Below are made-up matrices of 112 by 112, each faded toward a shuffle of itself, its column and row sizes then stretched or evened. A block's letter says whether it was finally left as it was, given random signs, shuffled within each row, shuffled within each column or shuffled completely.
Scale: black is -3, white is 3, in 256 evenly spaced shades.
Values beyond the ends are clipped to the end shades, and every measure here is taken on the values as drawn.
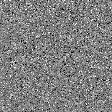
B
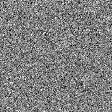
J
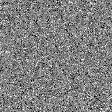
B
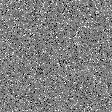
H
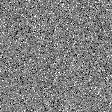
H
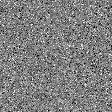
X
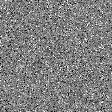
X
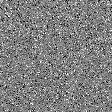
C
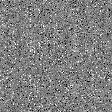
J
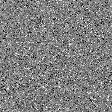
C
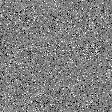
C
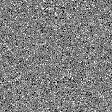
J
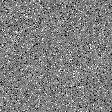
H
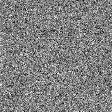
B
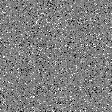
J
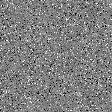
C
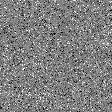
X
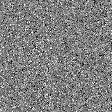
X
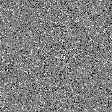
B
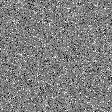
H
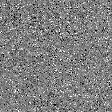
J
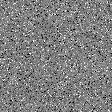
H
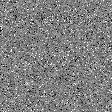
C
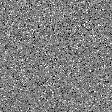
B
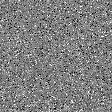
X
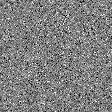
X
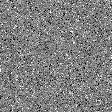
X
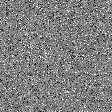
C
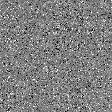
J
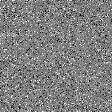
J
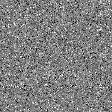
B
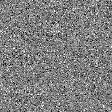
J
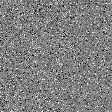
X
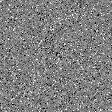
X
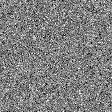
C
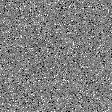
C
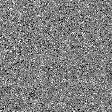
B
